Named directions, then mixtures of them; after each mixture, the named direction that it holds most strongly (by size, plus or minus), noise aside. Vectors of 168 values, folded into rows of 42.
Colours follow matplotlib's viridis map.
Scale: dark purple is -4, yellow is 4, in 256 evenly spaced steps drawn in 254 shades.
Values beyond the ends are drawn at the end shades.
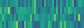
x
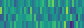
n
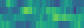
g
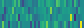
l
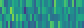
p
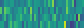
n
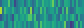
n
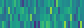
l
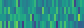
x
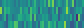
n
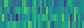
p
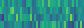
n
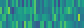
x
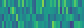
x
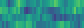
g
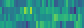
g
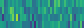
p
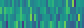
n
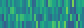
n
